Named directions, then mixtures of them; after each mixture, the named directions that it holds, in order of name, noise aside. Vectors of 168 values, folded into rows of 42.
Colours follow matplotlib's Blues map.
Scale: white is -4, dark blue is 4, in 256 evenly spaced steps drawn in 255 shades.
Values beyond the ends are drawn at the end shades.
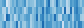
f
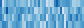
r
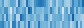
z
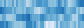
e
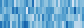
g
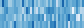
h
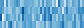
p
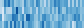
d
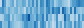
e, f, r.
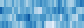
e.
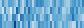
d, z.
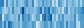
g, p.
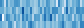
p.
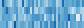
h.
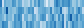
r.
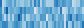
r.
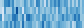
d.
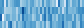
p.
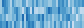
d, e, h.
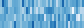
h.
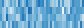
f, p, z.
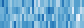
g, h.
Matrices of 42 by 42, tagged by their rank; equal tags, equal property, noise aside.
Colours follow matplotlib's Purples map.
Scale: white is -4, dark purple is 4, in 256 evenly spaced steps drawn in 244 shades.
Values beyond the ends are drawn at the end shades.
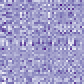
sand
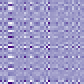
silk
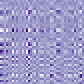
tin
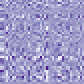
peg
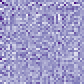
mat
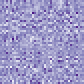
mat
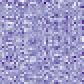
mat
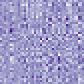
sand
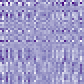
tin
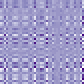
silk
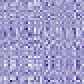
peg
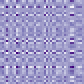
silk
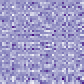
sand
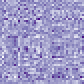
mat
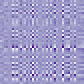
silk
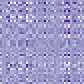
tin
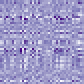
peg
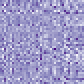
sand
